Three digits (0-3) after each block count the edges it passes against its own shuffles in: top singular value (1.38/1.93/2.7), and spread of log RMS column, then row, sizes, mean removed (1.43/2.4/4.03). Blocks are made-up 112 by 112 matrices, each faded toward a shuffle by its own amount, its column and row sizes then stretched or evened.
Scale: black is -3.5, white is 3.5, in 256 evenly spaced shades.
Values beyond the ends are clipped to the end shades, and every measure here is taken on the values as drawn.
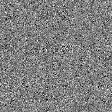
0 1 1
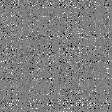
0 2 2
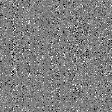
1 2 1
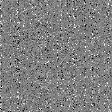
0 2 0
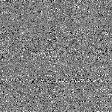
1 1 2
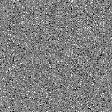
2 1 0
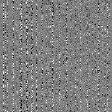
1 3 0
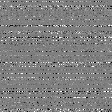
2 0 3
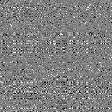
3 0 2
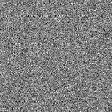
2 0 1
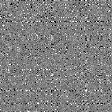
2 1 2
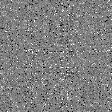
1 1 1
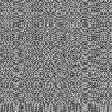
3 1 1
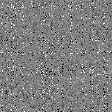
0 2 1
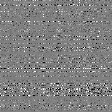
2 1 3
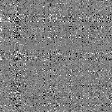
1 2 2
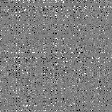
2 2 2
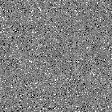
1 1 1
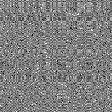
3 0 0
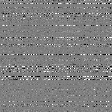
2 1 3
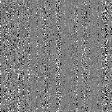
1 3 1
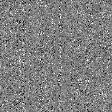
0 2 0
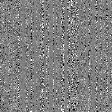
0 3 0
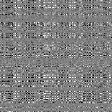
3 1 3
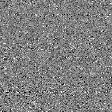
1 0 2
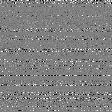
1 0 3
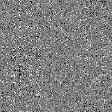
1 2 1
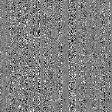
0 3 1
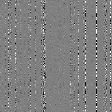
3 3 0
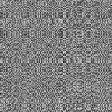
3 2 1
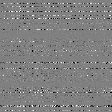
2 1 3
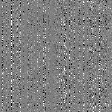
2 3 0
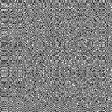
3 1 1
